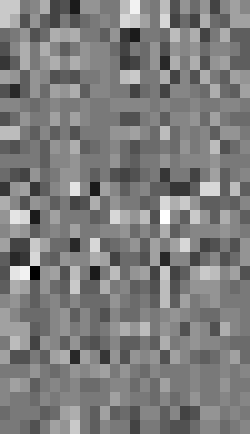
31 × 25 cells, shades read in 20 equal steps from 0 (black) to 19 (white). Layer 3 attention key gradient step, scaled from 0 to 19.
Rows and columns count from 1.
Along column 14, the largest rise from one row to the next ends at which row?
6
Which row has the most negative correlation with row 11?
1
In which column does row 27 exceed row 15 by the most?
8
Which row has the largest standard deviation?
20
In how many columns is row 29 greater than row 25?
13
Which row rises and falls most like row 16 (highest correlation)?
28
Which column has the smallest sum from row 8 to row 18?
4
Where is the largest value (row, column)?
16, 17
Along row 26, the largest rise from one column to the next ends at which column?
9
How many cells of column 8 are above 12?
9
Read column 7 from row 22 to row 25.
8 11 11 7
